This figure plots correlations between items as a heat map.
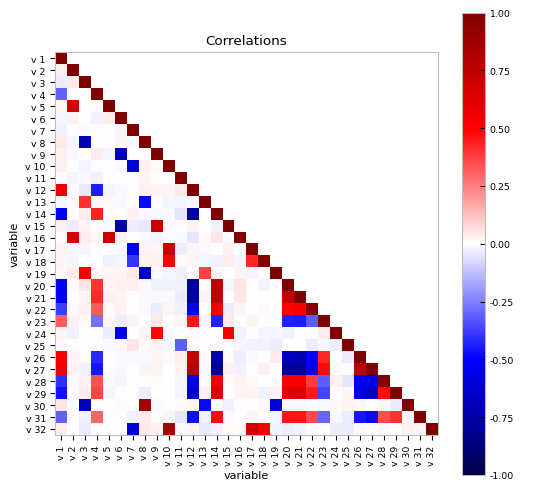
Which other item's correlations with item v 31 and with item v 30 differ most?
v 8
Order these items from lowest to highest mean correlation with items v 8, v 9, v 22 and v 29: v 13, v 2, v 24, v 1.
v 1, v 13, v 2, v 24
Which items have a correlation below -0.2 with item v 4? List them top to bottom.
v 1, v 12, v 23, v 26, v 27
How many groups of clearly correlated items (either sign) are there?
6
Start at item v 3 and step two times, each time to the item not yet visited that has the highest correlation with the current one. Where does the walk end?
v 13
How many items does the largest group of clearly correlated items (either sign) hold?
13
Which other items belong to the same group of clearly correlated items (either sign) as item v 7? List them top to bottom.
v 10, v 17, v 18, v 32
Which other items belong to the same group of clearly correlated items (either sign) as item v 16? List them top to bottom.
v 2, v 5
